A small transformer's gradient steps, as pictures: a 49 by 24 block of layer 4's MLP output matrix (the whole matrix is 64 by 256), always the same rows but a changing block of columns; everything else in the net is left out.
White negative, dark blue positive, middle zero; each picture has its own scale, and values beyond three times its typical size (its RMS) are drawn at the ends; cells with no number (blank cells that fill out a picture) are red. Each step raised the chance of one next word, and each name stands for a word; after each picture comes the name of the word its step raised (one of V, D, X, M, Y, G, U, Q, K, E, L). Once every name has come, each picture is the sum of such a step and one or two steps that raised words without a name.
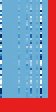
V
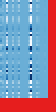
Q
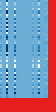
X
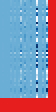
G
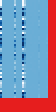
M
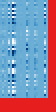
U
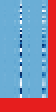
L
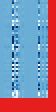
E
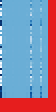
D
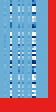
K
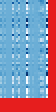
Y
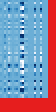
V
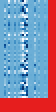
L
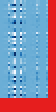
U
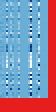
X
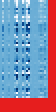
Q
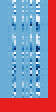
Q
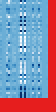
D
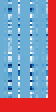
Y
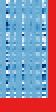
Q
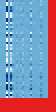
K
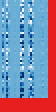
L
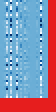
Y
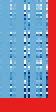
V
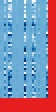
Q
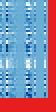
X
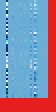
X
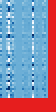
U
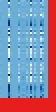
D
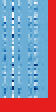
G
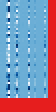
L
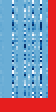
L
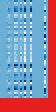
V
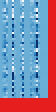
L
